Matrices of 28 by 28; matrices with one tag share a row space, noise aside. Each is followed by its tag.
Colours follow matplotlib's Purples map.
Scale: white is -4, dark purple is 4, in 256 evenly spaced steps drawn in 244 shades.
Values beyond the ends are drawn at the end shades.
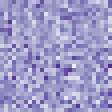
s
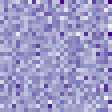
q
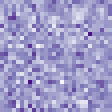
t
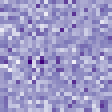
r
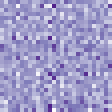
q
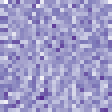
r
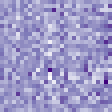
q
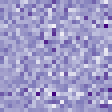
q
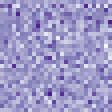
q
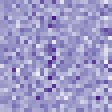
q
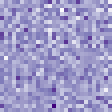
q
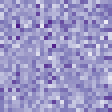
q
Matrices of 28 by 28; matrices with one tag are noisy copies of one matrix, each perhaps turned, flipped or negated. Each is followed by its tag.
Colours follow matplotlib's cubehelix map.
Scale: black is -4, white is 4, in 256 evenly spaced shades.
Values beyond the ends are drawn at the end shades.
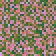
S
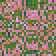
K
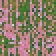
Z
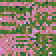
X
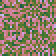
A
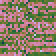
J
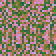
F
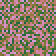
S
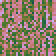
J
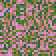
A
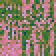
X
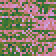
Z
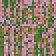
J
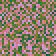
S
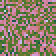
A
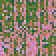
Z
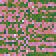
J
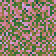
S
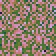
S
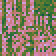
X
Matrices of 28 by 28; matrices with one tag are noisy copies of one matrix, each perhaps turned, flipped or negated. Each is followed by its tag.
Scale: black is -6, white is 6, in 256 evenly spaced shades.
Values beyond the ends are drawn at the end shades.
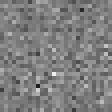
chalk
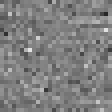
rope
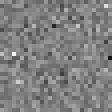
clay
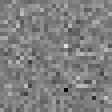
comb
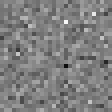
comb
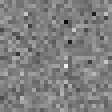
comb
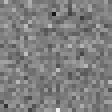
clay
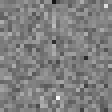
clay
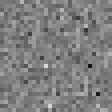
comb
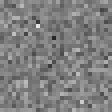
chalk
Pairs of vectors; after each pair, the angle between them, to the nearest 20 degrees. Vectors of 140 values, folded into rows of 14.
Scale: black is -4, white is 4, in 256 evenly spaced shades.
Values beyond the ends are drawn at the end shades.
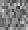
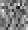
20 degrees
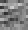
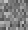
120 degrees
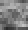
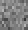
60 degrees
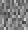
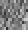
40 degrees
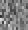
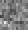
40 degrees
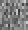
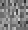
140 degrees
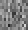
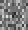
40 degrees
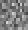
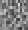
140 degrees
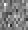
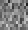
120 degrees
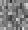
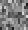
120 degrees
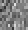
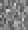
60 degrees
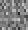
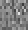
140 degrees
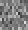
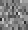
160 degrees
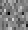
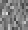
80 degrees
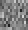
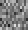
60 degrees
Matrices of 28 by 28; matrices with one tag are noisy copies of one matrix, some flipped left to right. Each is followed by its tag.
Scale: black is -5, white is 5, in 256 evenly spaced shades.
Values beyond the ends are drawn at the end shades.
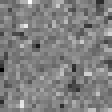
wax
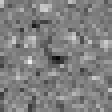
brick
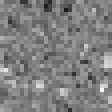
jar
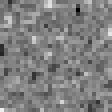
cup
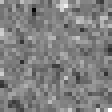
cup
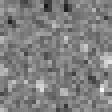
jar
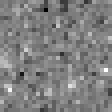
jar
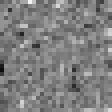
wax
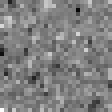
cup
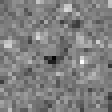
brick
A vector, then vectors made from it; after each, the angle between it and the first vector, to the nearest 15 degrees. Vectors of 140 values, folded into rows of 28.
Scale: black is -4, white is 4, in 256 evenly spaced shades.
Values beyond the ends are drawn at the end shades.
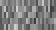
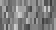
30 degrees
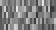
15 degrees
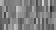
30 degrees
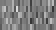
60 degrees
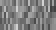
30 degrees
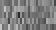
75 degrees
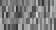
150 degrees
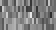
60 degrees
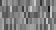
105 degrees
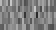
60 degrees
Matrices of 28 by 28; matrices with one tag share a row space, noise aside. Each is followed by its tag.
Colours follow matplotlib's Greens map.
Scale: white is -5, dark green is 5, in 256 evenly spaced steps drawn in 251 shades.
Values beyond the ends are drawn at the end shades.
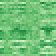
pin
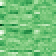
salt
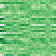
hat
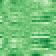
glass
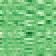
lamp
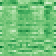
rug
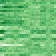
hat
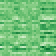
pin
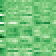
salt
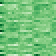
salt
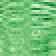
glass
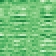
pin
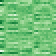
salt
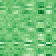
lamp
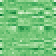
rug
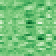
lamp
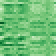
hat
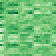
salt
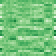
rug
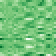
lamp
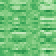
pin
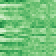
hat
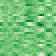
lamp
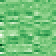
salt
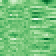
glass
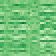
pin
